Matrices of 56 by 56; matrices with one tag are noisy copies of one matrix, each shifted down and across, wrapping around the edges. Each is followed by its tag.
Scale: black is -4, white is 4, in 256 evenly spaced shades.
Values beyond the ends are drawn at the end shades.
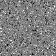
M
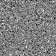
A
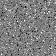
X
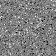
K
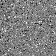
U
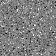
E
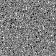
A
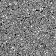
U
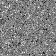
M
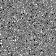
A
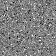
A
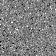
E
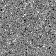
X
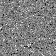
U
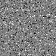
U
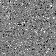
U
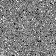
M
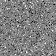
E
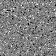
U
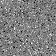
E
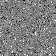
E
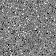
E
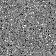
X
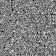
X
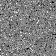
M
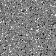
K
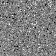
M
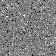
X
